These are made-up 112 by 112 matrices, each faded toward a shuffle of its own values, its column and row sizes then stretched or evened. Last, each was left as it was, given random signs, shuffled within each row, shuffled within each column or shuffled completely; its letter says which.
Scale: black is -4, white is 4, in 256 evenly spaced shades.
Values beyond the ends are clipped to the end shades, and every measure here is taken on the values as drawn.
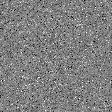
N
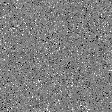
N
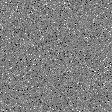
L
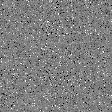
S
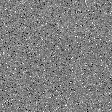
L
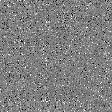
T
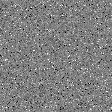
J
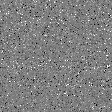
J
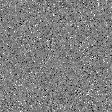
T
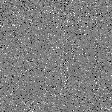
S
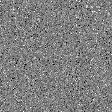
N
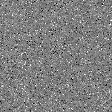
N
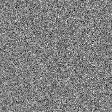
S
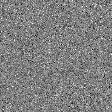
S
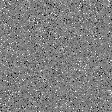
S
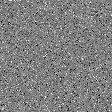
L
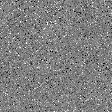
S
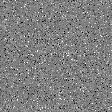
T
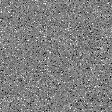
T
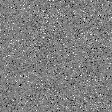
S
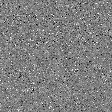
J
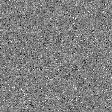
T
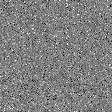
N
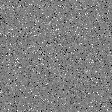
J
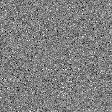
T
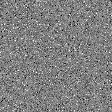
S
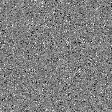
S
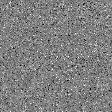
S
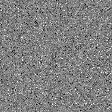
S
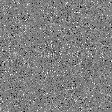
T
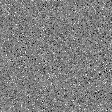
N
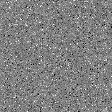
S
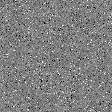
N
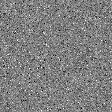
S
